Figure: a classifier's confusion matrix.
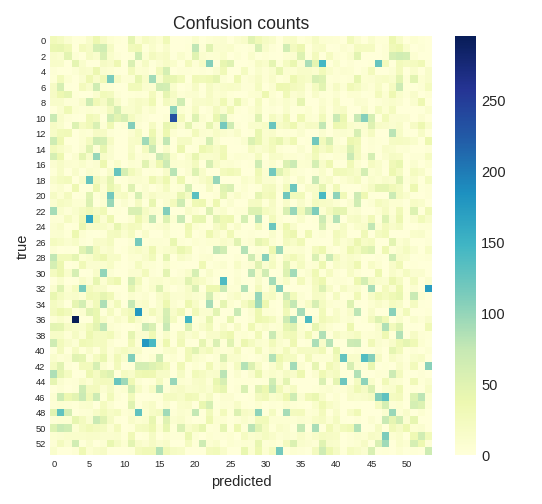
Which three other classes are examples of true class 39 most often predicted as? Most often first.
13, 14, 37
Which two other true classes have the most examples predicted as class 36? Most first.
3, 22
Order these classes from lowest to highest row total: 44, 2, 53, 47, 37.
47, 2, 53, 37, 44
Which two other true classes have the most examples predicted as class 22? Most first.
3, 34
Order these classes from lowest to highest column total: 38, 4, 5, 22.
4, 22, 5, 38
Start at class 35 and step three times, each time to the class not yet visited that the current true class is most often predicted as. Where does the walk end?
1
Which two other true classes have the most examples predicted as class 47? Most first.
46, 51
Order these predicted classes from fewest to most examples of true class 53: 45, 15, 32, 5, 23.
5, 23, 45, 15, 32
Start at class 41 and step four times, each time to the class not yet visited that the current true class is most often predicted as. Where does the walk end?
31
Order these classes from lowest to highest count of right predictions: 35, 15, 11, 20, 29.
29, 15, 35, 11, 20
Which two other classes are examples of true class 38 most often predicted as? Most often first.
49, 31
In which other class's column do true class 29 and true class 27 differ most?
32
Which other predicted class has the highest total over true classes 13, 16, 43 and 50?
37
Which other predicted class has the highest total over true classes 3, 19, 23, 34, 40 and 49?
38
